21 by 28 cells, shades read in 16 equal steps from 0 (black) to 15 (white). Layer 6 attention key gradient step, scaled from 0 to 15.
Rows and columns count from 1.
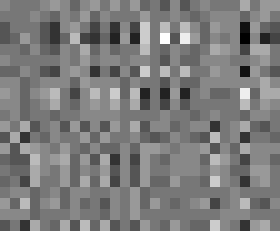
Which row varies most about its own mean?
4
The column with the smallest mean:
25
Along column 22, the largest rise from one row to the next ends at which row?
13
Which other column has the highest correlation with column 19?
17
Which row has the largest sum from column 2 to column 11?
9
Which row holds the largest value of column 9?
21
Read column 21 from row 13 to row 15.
5 9 6
